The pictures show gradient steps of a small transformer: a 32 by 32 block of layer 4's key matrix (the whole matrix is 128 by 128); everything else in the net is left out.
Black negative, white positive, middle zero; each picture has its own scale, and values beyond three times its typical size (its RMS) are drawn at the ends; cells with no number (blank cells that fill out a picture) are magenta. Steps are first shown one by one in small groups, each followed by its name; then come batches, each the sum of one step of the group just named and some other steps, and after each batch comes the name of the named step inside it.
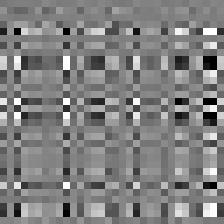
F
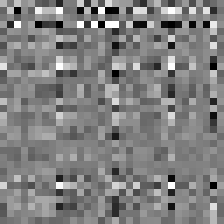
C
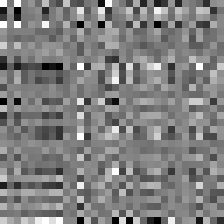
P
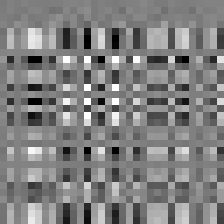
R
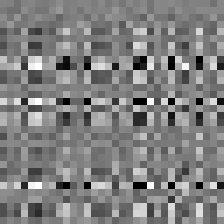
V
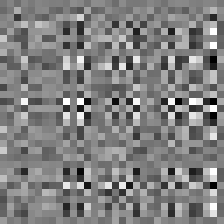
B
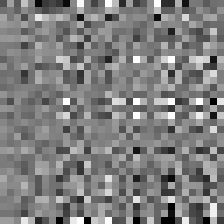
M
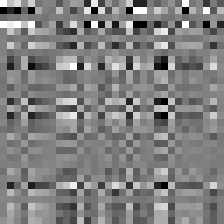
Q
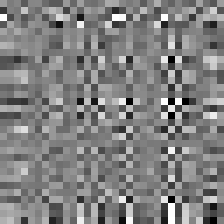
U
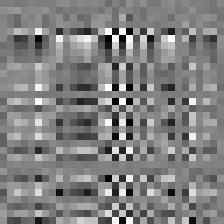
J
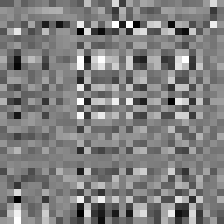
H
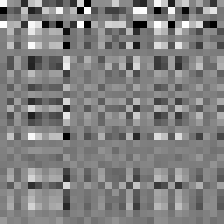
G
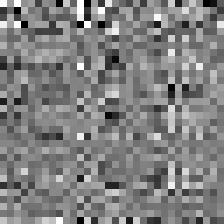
P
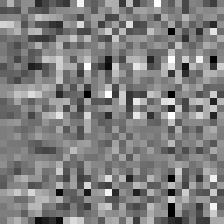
M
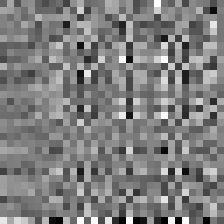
M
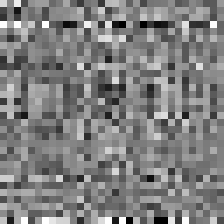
P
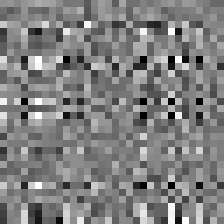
V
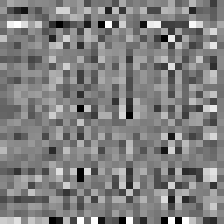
B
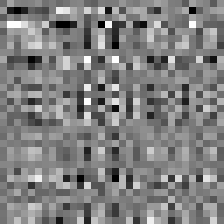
R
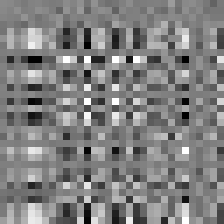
R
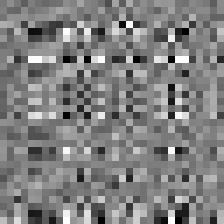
H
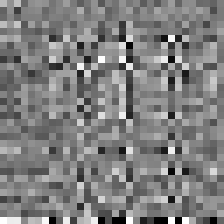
P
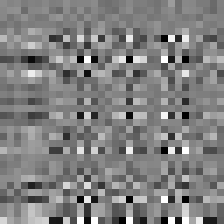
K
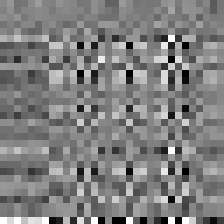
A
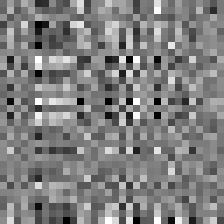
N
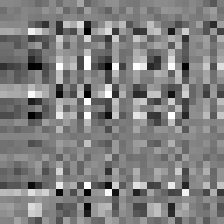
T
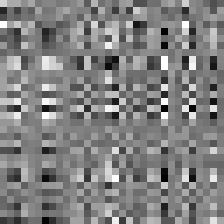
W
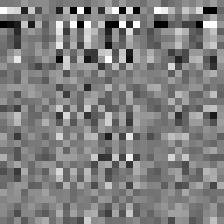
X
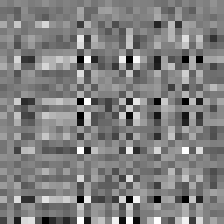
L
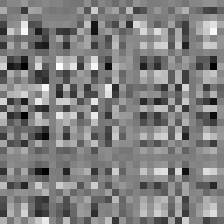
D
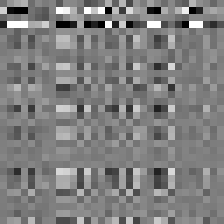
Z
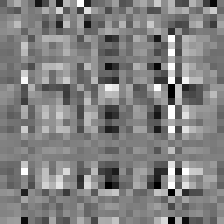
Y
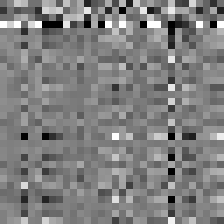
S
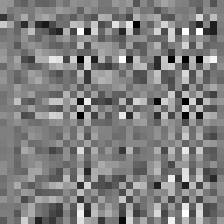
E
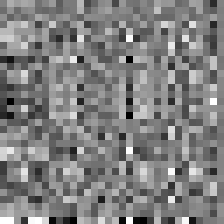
N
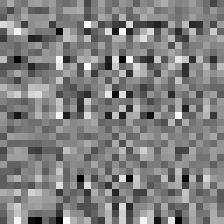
T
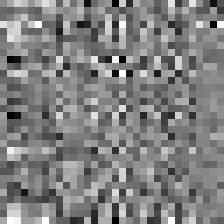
S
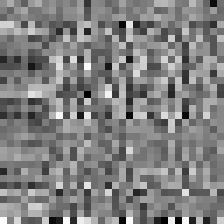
T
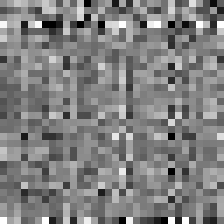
S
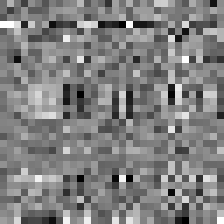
Y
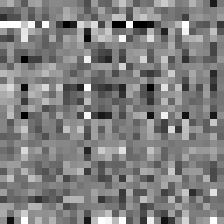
W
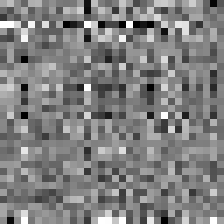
W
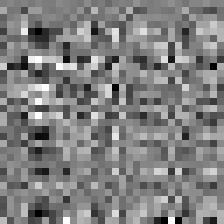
D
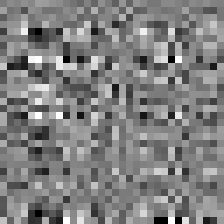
D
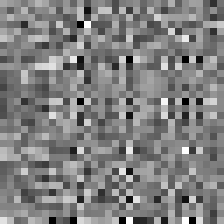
L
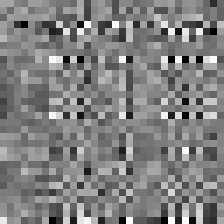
E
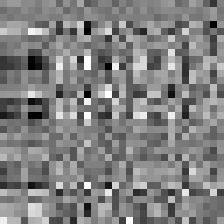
T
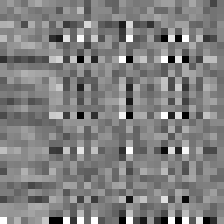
K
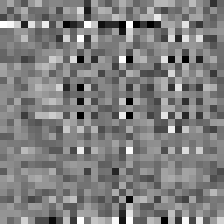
L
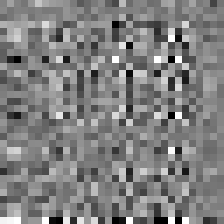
A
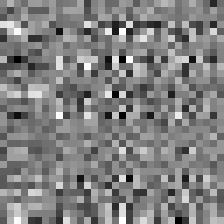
T
